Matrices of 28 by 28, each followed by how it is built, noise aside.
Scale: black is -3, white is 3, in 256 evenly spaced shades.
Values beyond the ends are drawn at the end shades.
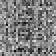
blocks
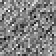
Hankel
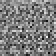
repeating columns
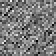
Hankel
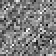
Hankel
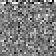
uneven rows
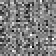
blocks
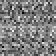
repeating columns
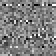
uneven rows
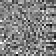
blocks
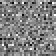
uneven rows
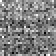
blocks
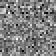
uneven rows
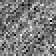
Hankel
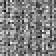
blocks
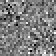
block diagonal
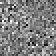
block diagonal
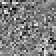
block diagonal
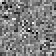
block diagonal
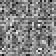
blocks
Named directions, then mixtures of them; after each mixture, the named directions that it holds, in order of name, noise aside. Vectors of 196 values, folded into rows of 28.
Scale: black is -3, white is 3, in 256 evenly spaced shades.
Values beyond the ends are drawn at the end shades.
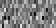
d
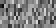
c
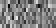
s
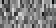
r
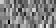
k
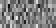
s.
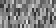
c, d.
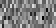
d.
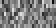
r.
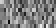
k.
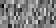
c.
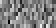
k, r.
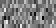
d.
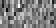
c, r.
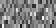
d.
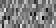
d.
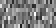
c, d.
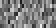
k, r.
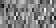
c, k.
